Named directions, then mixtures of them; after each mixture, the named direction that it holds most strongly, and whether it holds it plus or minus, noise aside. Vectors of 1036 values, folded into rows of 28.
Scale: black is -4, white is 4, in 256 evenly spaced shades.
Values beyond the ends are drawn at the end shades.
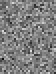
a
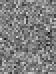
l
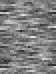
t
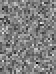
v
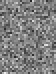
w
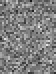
l, minus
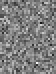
v, minus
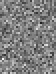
w, plus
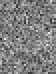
l, minus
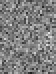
l, minus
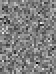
v, plus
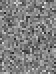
a, plus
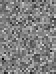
a, plus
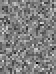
v, plus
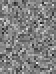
v, minus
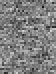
l, minus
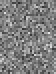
a, minus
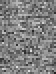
a, plus
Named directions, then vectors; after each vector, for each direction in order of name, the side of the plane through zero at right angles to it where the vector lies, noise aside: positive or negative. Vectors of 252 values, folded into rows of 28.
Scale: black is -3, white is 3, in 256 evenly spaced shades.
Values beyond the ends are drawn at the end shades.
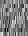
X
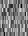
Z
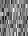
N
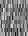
negative, positive, negative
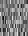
positive, positive, positive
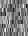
negative, negative, positive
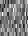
positive, negative, negative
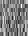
negative, negative, negative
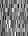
positive, negative, positive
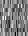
negative, positive, negative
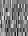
negative, positive, negative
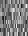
positive, positive, positive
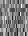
negative, negative, negative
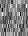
positive, positive, negative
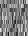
negative, negative, negative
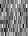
positive, positive, negative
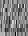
negative, positive, negative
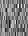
negative, positive, negative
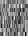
negative, negative, negative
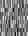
negative, positive, negative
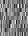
negative, positive, negative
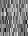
positive, positive, negative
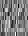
positive, negative, positive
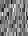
positive, negative, negative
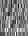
positive, negative, positive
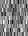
negative, negative, positive
